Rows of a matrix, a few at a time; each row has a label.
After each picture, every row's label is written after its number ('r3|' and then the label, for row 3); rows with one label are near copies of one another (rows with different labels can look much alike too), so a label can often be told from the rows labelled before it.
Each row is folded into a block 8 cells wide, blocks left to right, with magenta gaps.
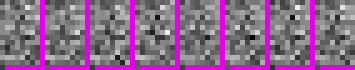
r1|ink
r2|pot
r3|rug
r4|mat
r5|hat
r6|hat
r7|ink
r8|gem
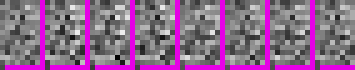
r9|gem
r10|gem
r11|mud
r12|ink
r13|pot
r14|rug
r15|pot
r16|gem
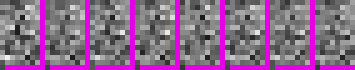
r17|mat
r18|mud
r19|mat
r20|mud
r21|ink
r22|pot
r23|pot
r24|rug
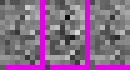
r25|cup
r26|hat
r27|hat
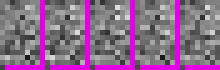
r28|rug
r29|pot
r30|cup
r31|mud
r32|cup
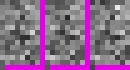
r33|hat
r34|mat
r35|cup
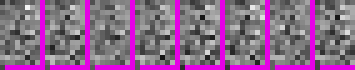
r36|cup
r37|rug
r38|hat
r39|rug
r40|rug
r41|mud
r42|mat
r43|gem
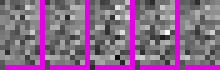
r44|gem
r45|gem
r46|mud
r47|pot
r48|pot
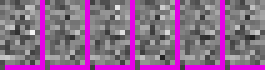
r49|mat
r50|hat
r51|cup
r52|mud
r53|hat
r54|hat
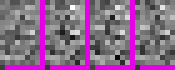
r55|pot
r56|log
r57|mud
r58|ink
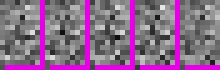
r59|pot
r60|mat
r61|hat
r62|rug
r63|mud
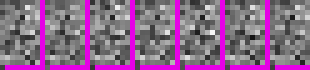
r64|cup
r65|mat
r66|ink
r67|pot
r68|mat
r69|cup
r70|mud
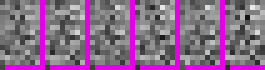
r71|gem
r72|mud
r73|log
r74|ink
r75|rug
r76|gem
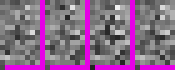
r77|pot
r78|ink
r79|log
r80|cup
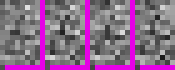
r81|cup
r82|mat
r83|pot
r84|rug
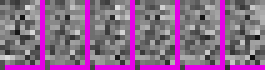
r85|mat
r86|gem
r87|mud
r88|gem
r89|hat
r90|rug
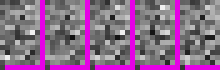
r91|pot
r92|hat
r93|pot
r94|log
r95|rug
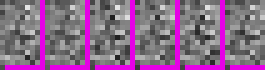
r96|cup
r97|cup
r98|ink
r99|ink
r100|log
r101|cup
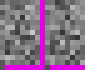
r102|mat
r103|rug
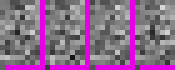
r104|mat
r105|rug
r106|cup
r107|log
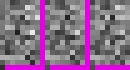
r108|mud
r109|hat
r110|gem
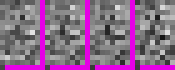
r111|pot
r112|log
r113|log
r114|gem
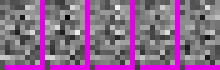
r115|mat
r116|mat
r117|log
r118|pot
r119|ink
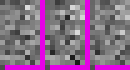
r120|cup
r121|mud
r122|mud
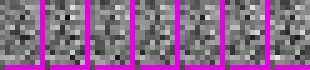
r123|hat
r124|gem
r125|mud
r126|gem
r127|gem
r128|ink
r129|mat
